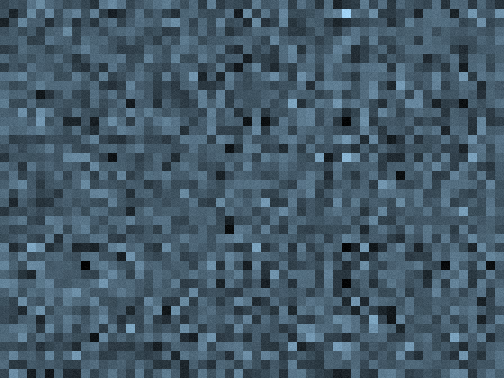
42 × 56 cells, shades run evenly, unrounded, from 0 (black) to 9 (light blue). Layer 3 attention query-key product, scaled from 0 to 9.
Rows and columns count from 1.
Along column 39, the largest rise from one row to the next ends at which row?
2
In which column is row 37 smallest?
45
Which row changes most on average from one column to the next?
28
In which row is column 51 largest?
38
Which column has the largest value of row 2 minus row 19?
39
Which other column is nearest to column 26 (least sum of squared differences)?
32
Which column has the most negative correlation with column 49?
23
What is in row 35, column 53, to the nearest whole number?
5
